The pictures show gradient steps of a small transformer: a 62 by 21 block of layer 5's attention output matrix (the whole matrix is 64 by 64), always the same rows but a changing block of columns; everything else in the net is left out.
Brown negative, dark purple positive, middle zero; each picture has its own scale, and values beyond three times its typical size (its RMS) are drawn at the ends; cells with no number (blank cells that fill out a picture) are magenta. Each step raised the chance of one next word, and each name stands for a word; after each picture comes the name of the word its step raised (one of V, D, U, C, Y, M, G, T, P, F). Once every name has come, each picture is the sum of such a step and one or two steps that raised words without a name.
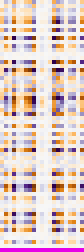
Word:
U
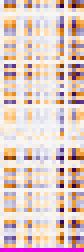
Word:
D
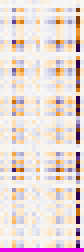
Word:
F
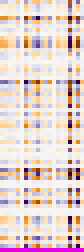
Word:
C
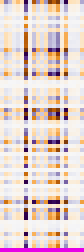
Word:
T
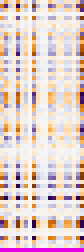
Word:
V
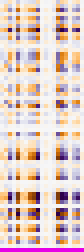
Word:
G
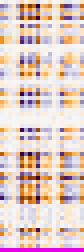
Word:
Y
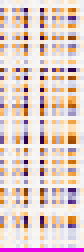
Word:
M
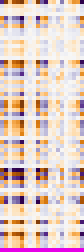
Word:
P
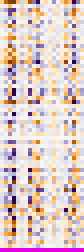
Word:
G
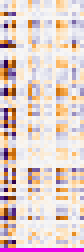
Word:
F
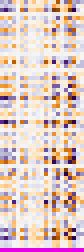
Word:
P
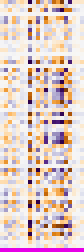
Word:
M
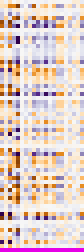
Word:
Y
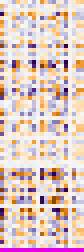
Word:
P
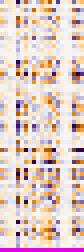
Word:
P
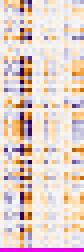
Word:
G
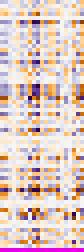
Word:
F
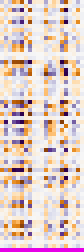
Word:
F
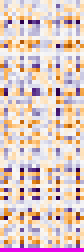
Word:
C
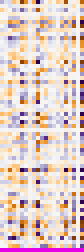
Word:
C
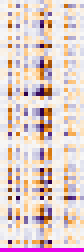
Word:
V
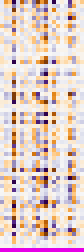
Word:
Y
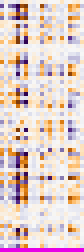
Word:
Y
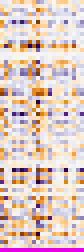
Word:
F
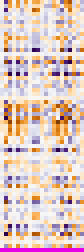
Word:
T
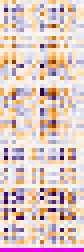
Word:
G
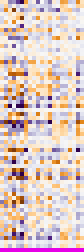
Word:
P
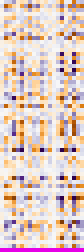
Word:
V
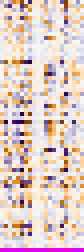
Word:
Y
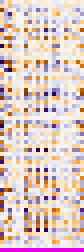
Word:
U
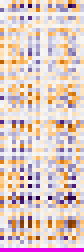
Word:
V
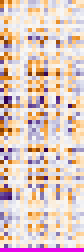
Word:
F
